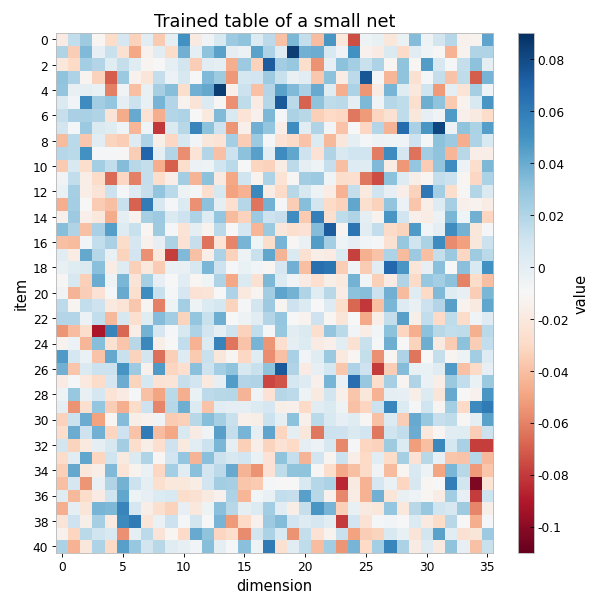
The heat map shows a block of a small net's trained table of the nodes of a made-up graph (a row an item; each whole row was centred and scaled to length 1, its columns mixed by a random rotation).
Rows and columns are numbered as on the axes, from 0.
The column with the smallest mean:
23
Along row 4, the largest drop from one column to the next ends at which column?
14
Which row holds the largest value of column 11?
7
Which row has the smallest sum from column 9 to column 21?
25
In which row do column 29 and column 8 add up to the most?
15
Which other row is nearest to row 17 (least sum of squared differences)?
21
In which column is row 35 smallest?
34
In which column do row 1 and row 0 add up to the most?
19
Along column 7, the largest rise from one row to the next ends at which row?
31
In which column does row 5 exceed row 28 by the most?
8
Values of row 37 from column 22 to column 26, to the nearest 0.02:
0.04 -0.04 0 -0.02 -0.02
